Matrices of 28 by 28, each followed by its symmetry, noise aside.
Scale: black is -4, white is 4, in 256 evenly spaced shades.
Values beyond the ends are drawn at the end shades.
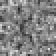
mirrored top to bottom.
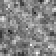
symmetric across the other diagonal.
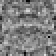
mirrored left to right.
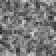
same after a half turn.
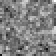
symmetric across the other diagonal.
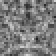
mirrored left to right.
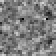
mirrored top to bottom.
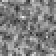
same after a half turn.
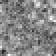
symmetric across the other diagonal.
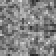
mirrored top to bottom.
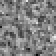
antisymmetric.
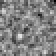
symmetric across the other diagonal.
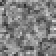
symmetric.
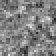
no symmetry.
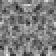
mirrored left to right.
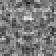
mirrored left to right.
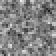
symmetric across the other diagonal.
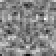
mirrored left to right.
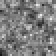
symmetric across the other diagonal.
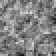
symmetric.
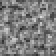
same after a half turn.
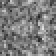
mirrored top to bottom.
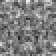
mirrored left to right.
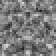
mirrored left to right.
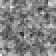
symmetric across the other diagonal.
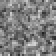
antisymmetric.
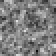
symmetric across the other diagonal.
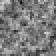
symmetric.
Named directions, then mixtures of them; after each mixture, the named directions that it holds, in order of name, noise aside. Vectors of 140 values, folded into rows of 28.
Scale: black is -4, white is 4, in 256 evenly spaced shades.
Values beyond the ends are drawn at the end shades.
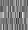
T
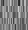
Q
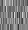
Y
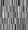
Q, T.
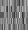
Q, T.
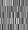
T, Y.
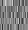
T, Y.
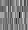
Q, T.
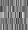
T.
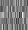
T.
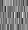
Y.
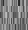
Q.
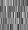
Y.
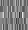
T.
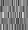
Q, T.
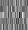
T.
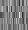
Q, T.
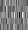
T, Y.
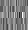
T, Y.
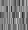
Q, T.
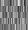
Q.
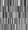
Q.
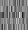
T.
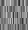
Q, Y.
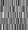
Q, T.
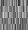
Q, T.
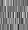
Y.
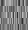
Q, Y.
